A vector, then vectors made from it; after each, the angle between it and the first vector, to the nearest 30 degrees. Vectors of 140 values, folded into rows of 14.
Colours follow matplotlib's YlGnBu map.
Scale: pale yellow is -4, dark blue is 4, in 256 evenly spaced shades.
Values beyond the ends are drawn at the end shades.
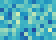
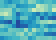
120 degrees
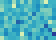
120 degrees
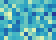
150 degrees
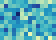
120 degrees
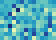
60 degrees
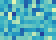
90 degrees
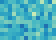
60 degrees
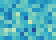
30 degrees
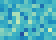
30 degrees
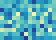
30 degrees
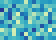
30 degrees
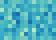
150 degrees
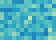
60 degrees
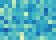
120 degrees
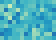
120 degrees
